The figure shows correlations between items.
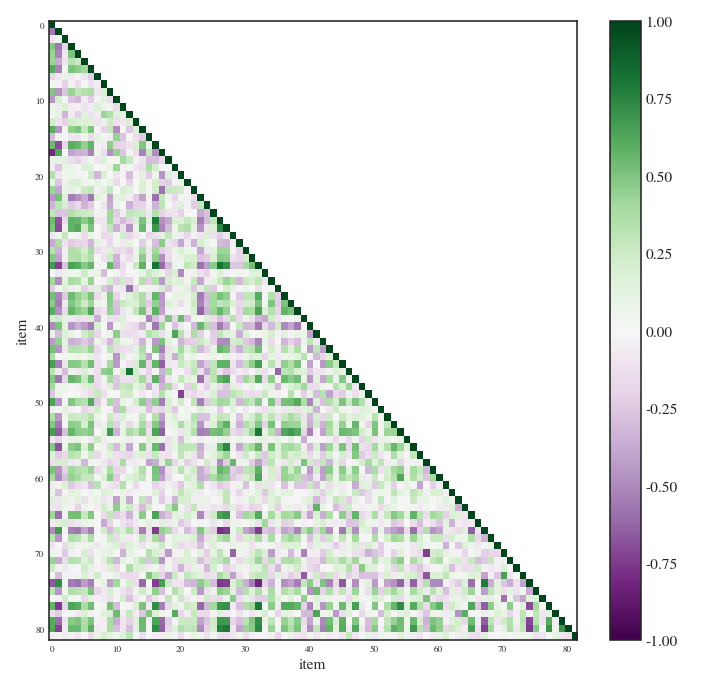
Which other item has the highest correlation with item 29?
17
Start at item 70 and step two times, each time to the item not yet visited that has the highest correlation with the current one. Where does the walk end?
15
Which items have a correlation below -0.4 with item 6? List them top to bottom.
1, 17, 23, 40, 67, 74
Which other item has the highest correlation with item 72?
48
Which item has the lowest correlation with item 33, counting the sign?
20
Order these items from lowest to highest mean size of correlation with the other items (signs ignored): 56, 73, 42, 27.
73, 42, 56, 27
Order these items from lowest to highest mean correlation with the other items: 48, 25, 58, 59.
58, 48, 25, 59
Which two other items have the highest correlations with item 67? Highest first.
74, 1
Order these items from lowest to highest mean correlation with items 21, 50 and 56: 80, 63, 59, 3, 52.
63, 52, 59, 3, 80
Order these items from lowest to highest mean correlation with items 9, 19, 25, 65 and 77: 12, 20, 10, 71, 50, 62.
10, 20, 12, 62, 71, 50
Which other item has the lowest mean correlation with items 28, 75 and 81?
70
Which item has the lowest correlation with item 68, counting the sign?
1
